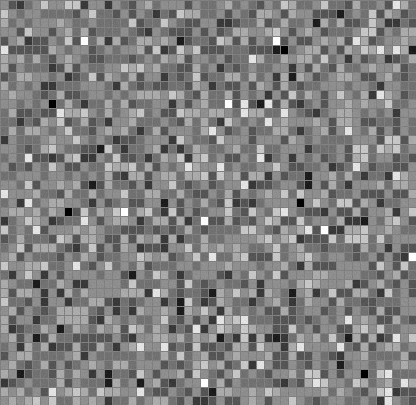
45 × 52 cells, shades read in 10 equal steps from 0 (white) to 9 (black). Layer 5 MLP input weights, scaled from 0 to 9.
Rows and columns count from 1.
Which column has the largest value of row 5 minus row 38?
23
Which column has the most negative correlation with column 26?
1
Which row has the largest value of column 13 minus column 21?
36
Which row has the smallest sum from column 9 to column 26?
13
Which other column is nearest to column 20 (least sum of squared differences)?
42
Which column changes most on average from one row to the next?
48
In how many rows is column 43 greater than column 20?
20
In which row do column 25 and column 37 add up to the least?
37
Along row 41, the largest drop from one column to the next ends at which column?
33
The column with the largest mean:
27
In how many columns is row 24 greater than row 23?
16
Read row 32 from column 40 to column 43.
3 4 4 4
